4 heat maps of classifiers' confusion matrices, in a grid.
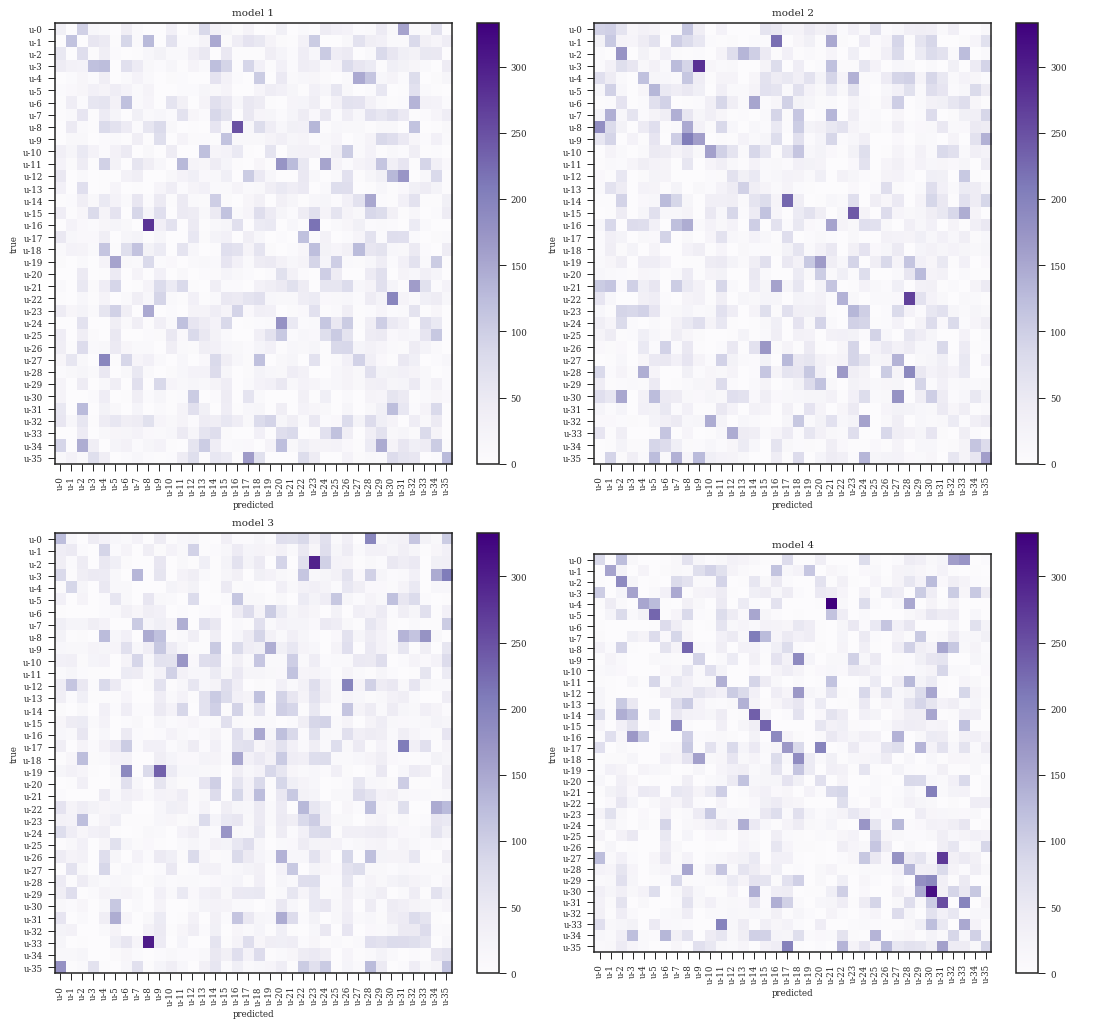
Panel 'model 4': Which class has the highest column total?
u-30
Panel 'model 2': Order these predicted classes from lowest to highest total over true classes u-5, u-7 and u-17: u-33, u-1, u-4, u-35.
u-4, u-33, u-35, u-1
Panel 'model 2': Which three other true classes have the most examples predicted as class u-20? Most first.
u-19, u-29, u-24
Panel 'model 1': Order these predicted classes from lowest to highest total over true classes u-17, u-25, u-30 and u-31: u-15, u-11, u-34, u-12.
u-11, u-15, u-34, u-12
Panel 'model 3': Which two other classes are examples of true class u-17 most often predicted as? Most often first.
u-31, u-6
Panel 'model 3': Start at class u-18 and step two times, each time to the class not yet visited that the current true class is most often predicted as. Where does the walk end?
u-20
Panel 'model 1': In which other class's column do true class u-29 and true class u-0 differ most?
u-31
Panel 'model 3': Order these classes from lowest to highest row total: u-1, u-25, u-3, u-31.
u-25, u-1, u-31, u-3
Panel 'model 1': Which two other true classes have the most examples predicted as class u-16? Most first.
u-8, u-23
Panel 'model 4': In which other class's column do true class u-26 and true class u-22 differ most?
u-25
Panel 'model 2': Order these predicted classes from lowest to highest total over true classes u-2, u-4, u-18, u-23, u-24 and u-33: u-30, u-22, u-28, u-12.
u-22, u-28, u-12, u-30
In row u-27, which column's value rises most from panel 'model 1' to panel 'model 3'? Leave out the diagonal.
u-21
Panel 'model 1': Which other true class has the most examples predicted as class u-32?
u-21
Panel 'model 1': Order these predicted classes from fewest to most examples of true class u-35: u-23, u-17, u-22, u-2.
u-2, u-23, u-22, u-17
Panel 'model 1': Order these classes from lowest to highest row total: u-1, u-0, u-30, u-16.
u-30, u-0, u-16, u-1
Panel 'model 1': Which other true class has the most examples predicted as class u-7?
u-18
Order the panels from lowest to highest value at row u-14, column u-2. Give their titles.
model 3, model 1, model 2, model 4
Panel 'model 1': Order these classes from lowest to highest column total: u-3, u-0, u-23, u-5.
u-3, u-0, u-5, u-23
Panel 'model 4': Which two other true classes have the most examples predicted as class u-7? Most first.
u-15, u-3
